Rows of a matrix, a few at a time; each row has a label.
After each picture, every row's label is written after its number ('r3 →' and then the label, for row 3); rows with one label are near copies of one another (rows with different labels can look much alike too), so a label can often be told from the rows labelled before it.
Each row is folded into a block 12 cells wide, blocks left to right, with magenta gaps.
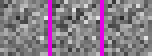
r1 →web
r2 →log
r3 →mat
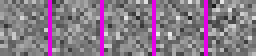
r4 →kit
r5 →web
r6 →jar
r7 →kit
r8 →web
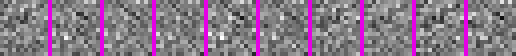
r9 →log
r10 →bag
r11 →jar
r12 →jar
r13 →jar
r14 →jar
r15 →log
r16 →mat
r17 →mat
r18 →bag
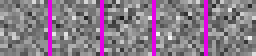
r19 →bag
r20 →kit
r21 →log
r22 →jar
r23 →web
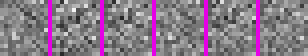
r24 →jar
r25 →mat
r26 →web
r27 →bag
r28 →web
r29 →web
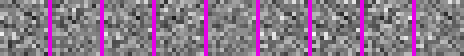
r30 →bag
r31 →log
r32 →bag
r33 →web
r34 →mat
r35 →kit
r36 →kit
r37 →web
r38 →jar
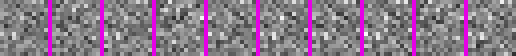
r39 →kit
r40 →mat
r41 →kit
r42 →log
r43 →bag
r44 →kit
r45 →kit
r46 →jar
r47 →web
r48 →bag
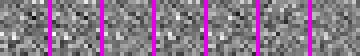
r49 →jar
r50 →bag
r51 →kit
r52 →kit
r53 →jar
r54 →mat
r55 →bag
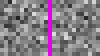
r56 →web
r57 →bag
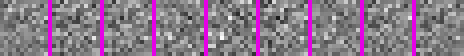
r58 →log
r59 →mat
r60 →mat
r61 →bag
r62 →jar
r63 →web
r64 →jar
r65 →log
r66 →mat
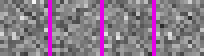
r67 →kit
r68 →mat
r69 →jar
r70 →kit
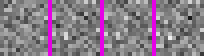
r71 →web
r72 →kit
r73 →jar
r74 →bag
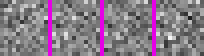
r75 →log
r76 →kit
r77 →jar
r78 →bag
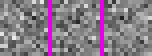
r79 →jar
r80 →mat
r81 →web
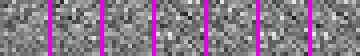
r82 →log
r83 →web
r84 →web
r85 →kit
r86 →web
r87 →kit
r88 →kit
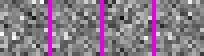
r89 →jar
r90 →jar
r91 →web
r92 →kit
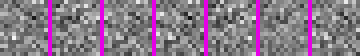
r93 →jar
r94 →log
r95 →bag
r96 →bag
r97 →log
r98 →web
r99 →bag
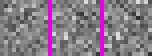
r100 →log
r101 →jar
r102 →jar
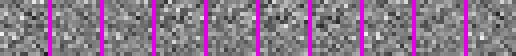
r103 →jar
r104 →bag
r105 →kit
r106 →log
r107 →log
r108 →web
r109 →mat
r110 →jar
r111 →mat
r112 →jar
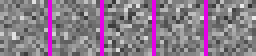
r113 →kit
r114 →kit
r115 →mat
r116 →log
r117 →log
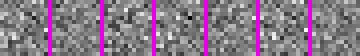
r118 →bag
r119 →web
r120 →mat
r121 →jar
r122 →log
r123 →kit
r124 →bag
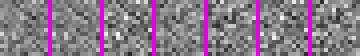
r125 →jar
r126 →kit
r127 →kit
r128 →web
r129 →mat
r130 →jar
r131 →mat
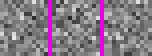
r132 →kit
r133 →web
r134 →bag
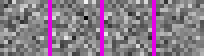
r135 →mat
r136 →bag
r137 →bag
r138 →mat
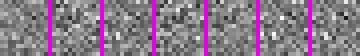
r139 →bag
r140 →web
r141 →kit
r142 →mat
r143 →mat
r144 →kit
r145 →kit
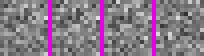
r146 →log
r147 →log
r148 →mat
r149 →kit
